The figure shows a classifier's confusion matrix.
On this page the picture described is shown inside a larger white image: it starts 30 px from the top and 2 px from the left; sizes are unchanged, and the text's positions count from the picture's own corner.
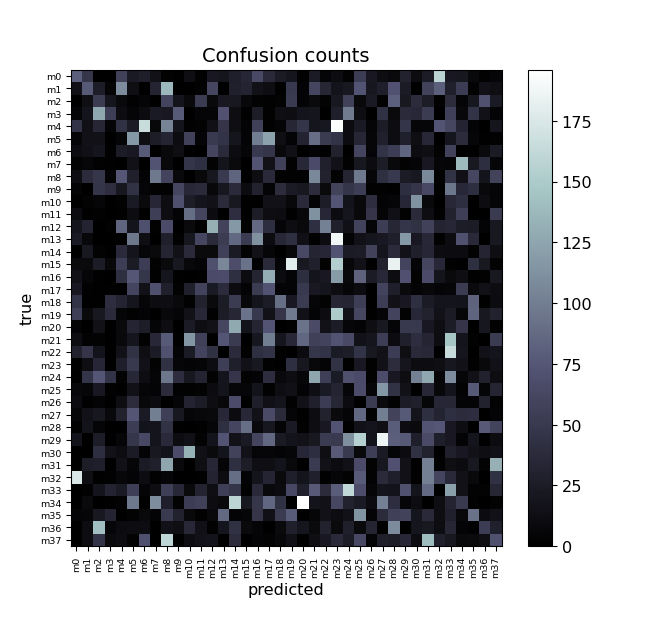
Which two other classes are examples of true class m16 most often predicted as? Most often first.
m17, m23
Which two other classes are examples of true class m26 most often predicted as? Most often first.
m14, m22
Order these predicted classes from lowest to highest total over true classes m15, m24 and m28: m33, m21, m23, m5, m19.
m5, m33, m21, m19, m23
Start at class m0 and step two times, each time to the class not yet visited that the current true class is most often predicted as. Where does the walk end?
m31
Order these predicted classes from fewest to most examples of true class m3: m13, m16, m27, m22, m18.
m22, m18, m16, m27, m13
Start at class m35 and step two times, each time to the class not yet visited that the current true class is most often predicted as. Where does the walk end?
m27
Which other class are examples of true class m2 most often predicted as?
m28
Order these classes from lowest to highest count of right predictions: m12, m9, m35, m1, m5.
m9, m1, m35, m5, m12
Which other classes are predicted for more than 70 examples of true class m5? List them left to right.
m16, m17, m21
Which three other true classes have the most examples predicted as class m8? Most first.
m37, m1, m31
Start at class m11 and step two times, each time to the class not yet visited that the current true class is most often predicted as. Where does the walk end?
m33
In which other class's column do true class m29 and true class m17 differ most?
m25
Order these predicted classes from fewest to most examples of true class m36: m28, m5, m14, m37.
m5, m37, m14, m28
